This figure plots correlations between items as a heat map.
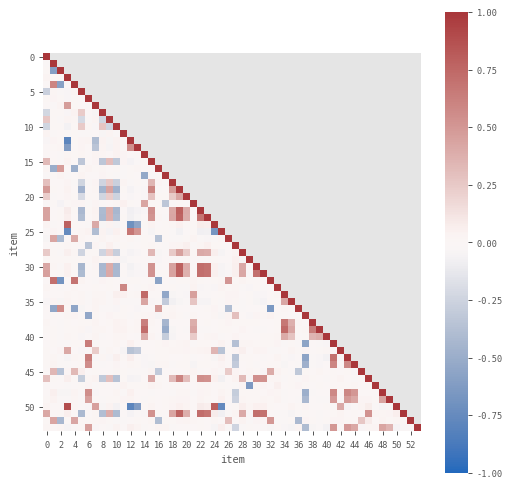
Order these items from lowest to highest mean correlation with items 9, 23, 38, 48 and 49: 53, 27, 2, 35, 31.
27, 2, 35, 53, 31
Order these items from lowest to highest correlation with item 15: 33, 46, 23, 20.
33, 20, 46, 23
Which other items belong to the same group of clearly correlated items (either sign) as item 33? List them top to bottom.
11
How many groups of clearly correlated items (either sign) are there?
7
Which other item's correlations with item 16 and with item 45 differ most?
32
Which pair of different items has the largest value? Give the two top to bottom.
3, 50
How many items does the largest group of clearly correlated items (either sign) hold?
16
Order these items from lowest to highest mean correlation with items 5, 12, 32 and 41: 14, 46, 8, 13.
46, 14, 8, 13
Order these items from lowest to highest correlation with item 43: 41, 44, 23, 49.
23, 49, 44, 41
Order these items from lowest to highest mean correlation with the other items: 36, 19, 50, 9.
36, 50, 9, 19
